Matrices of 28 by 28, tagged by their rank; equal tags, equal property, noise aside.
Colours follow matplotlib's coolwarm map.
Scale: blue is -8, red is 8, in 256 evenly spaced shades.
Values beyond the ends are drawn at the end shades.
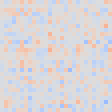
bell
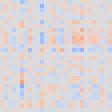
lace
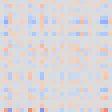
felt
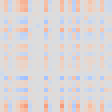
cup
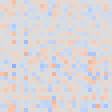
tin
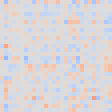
tin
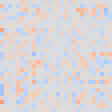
bell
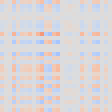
cup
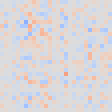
bell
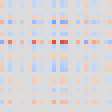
cup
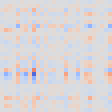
felt
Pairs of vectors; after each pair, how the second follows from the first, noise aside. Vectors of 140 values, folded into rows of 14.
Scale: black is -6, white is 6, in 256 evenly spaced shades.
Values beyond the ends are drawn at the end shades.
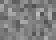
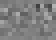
wrapped around, negated, partly zeroed.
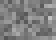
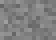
reversed, shrunk.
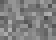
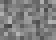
reversed, negated.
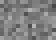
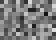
negated, scaled up.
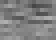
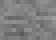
reversed, shrunk.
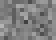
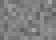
reversed, negated, shrunk.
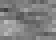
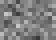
shuffled.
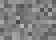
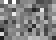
wrapped around, scaled up.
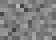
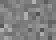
wrapped around, negated, partly zeroed.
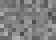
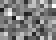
wrapped around, scaled up.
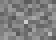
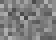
shuffled.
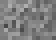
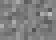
reversed, negated, partly zeroed.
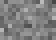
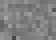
reversed, negated, shrunk.
